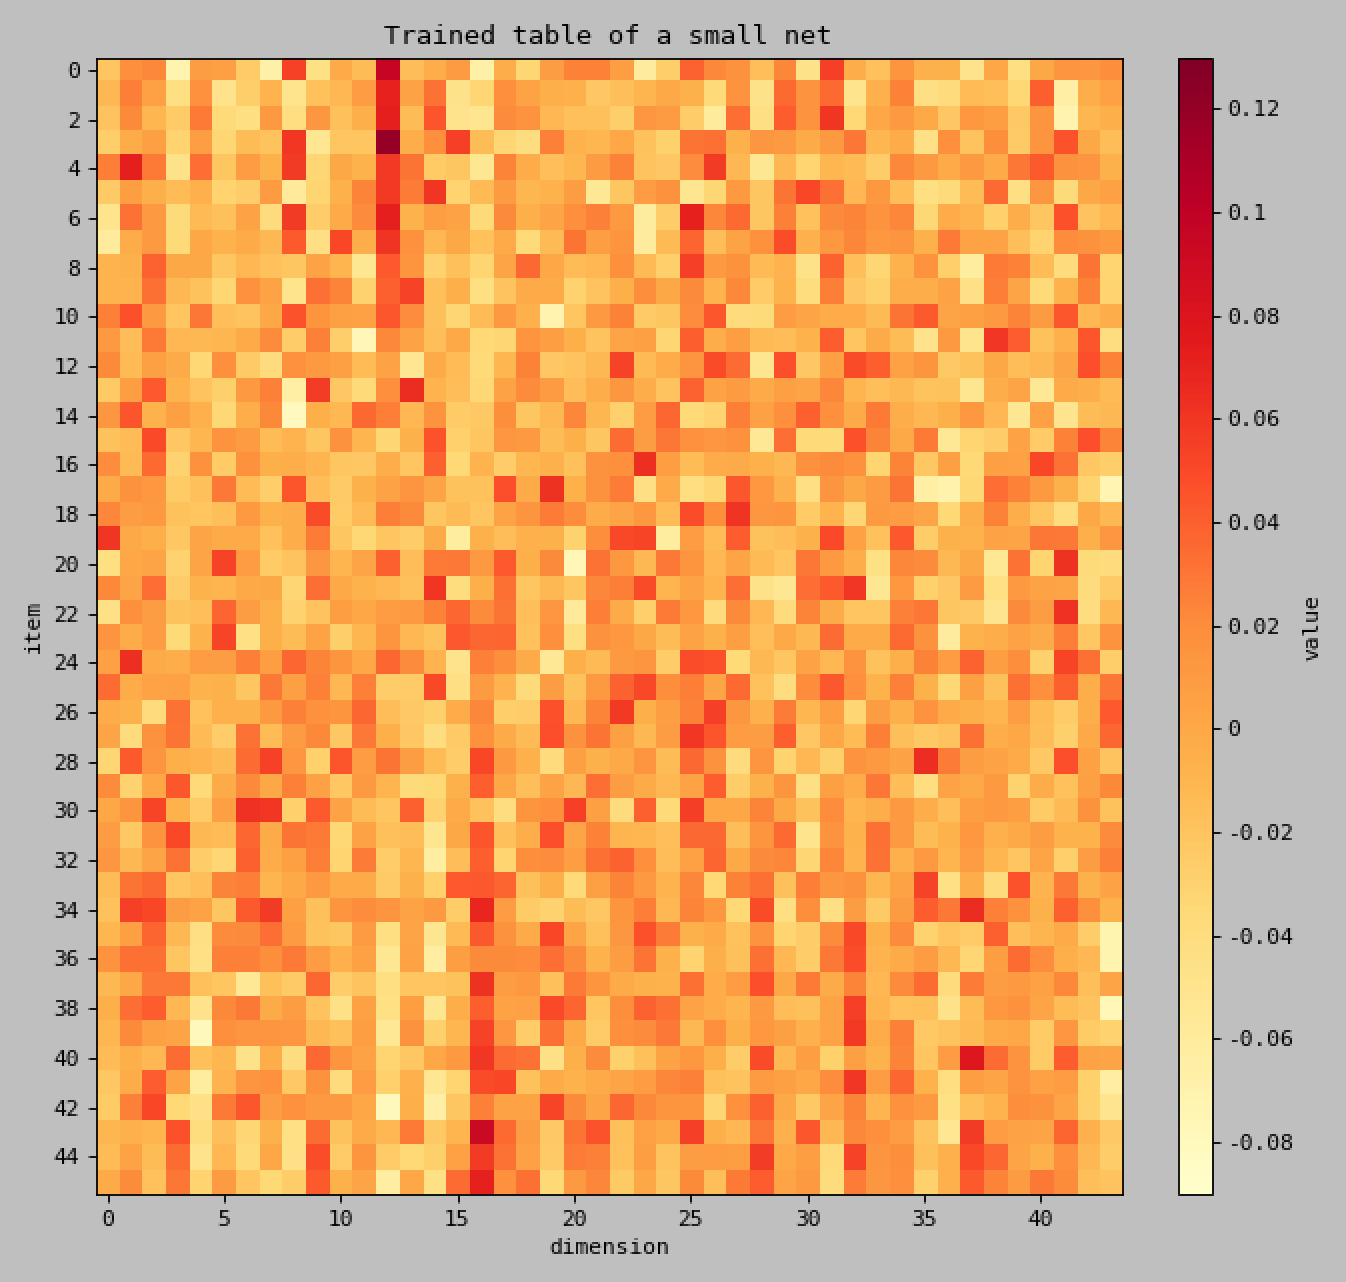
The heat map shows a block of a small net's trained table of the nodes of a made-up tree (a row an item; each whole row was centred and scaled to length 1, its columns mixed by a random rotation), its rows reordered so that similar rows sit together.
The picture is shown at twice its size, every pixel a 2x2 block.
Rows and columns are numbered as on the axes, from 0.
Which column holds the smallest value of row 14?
8
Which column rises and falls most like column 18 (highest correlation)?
9
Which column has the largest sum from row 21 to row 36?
16
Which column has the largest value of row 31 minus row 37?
6
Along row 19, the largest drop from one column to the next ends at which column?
24
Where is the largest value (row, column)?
3, 12
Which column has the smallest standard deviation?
34
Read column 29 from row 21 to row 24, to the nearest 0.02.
-0.06 -0.04 0 -0.02
